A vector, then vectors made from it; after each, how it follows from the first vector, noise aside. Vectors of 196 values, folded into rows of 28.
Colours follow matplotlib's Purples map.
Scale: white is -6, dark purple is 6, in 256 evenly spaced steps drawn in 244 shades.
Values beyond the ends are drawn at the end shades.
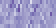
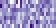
wrapped around, negated, scaled up.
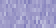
reversed, negated, shrunk.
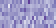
wrapped around, negated.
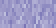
reversed, negated, shrunk.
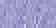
reversed, shrunk.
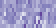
reversed, negated.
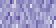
wrapped around, negated.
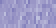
reversed, negated, shrunk.
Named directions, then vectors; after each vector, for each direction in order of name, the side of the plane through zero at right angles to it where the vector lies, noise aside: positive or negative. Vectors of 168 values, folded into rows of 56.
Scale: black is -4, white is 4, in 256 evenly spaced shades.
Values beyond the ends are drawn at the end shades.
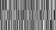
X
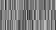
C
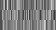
positive, positive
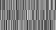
negative, positive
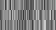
positive, positive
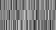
negative, positive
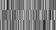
negative, negative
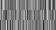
positive, negative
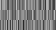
positive, negative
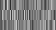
positive, positive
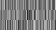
positive, negative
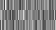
negative, negative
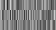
negative, negative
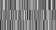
positive, negative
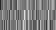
negative, positive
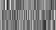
negative, negative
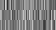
negative, negative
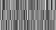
negative, positive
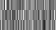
negative, negative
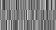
negative, positive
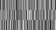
negative, positive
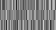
negative, positive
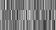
negative, negative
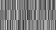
positive, negative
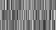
negative, negative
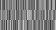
negative, positive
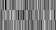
positive, positive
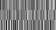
negative, positive
